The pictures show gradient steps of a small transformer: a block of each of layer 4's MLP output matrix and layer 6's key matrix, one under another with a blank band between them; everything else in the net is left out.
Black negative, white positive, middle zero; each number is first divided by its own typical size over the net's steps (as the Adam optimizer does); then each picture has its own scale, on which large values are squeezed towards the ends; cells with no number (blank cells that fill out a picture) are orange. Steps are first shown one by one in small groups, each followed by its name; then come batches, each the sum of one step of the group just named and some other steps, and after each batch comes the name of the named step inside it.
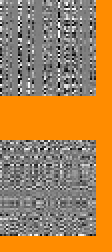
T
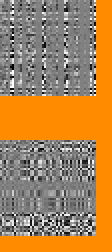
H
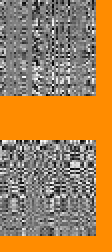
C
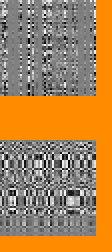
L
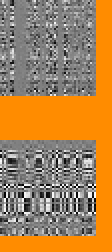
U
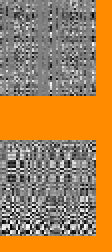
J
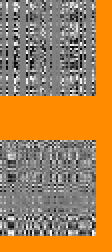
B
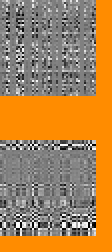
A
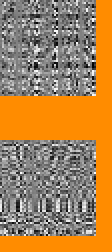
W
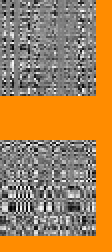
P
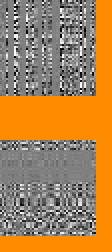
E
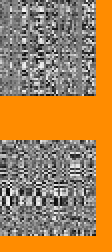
C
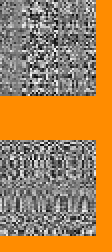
W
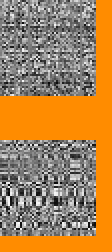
A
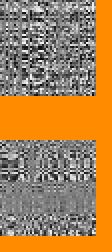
B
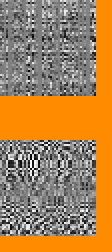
J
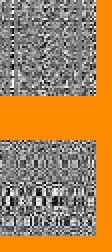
H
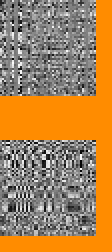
P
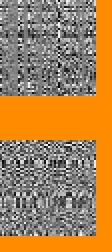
T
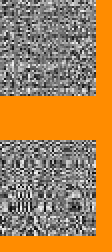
P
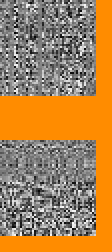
E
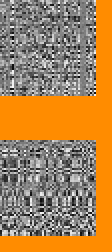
H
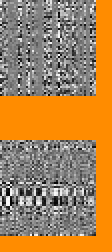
T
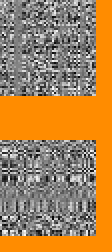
W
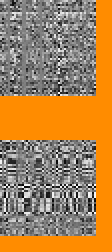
U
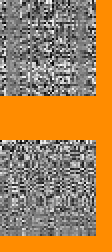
C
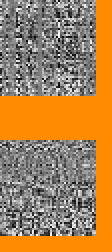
T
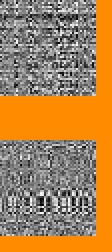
W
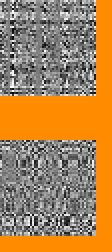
H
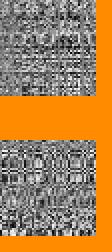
L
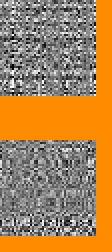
H
